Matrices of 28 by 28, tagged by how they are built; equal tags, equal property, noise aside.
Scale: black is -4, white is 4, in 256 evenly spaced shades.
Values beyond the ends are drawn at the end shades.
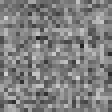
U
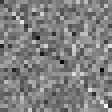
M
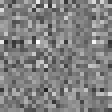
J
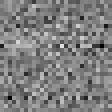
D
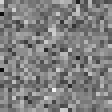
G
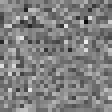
D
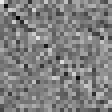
M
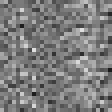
G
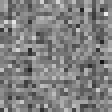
U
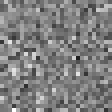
J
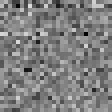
D
